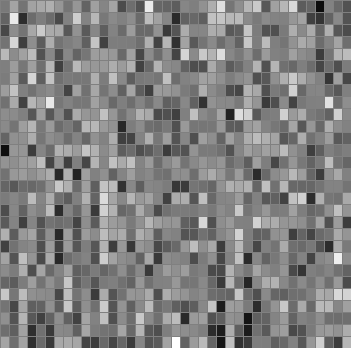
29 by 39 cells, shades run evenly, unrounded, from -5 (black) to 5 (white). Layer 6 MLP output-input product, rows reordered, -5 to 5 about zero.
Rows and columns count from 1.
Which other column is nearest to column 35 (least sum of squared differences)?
22
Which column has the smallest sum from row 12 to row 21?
35
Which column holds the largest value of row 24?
8
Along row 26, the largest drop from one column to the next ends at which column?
25
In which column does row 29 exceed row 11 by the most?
20
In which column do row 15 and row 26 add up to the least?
29
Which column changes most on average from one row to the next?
38
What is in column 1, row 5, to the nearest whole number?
2
